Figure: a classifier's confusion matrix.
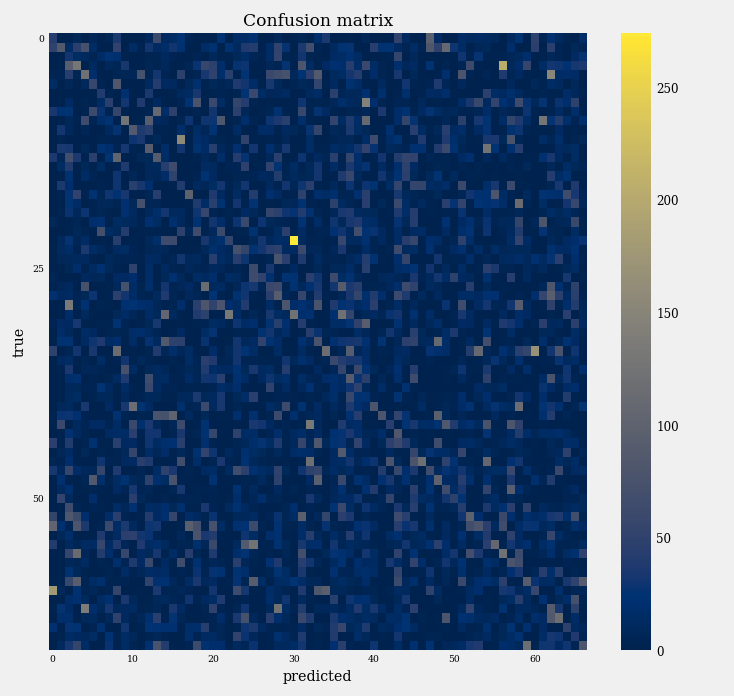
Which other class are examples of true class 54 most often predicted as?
18
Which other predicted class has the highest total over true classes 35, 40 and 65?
58
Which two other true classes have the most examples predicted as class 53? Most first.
34, 7
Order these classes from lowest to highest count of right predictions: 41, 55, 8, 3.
8, 41, 55, 3
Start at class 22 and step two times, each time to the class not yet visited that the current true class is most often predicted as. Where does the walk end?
36
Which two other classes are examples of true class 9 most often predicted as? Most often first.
61, 39
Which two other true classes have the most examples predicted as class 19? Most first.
27, 29
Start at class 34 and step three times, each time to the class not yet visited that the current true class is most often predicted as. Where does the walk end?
47
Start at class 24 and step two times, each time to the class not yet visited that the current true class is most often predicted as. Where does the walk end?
62
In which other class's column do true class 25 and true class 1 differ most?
49
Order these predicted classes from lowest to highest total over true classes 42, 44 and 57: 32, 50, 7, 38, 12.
7, 50, 38, 12, 32
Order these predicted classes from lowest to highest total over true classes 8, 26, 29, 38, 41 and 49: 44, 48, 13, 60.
60, 44, 48, 13
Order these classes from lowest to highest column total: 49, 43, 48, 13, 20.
48, 49, 13, 20, 43
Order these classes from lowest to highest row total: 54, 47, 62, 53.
54, 62, 47, 53
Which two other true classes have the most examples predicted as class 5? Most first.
48, 8
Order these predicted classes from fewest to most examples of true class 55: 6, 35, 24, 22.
22, 35, 6, 24
